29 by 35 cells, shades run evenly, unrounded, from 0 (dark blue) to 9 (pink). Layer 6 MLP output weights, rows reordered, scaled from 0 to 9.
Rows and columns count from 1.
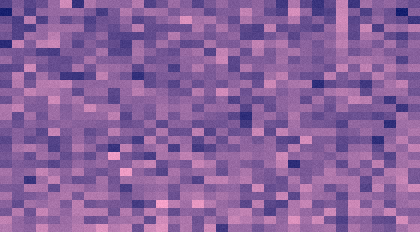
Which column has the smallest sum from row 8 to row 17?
21
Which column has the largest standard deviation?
34
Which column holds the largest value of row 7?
19
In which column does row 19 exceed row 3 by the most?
35
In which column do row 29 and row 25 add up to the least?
29
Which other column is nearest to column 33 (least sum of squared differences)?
28
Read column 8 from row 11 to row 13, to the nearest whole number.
5 5 4
